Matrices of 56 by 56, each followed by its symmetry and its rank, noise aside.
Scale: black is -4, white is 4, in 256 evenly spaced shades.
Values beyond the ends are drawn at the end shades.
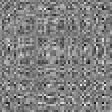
symmetric, rank four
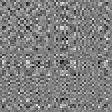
symmetric, rank four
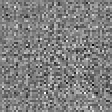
antisymmetric, rank eight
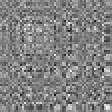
symmetric, rank four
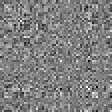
symmetric, rank six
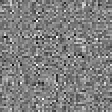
no symmetry, rank eight
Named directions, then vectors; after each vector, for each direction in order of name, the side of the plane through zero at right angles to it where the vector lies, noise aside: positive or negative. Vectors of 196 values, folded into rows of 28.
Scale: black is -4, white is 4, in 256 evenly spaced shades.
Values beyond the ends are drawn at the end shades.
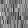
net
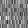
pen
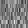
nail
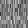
positive, negative, positive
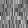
positive, negative, positive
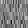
negative, negative, negative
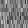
positive, positive, positive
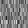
positive, positive, negative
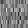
positive, positive, negative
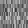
positive, negative, positive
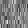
positive, negative, negative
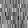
negative, positive, negative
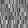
positive, positive, negative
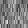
positive, negative, negative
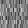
positive, positive, negative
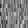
negative, negative, positive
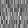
negative, negative, positive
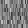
positive, positive, positive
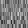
negative, negative, negative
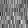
positive, negative, positive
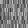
negative, negative, negative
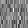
negative, negative, positive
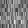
positive, negative, positive
